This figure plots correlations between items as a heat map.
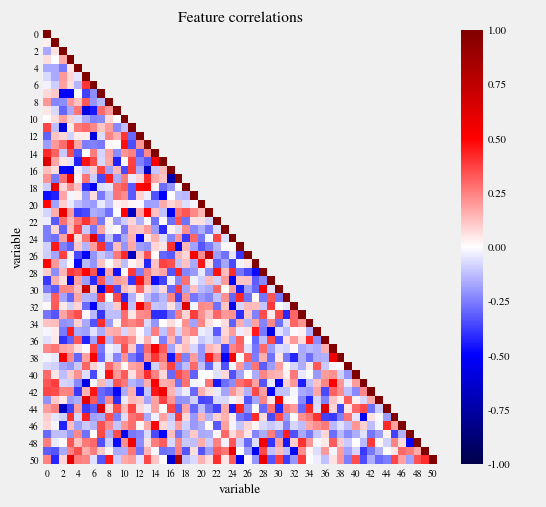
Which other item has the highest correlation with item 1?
18
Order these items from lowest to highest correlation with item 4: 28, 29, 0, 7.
0, 7, 29, 28
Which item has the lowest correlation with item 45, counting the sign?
41
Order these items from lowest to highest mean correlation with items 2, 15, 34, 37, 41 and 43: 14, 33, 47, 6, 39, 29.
47, 33, 29, 39, 6, 14
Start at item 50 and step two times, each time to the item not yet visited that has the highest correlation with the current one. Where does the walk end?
3
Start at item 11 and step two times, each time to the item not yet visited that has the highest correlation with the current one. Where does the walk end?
28
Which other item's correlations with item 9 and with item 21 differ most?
2
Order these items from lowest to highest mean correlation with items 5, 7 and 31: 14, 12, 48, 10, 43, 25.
10, 48, 14, 12, 43, 25
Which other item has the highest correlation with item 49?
24
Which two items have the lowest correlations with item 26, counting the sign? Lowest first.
11, 5
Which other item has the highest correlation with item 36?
44
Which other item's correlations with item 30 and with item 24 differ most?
12
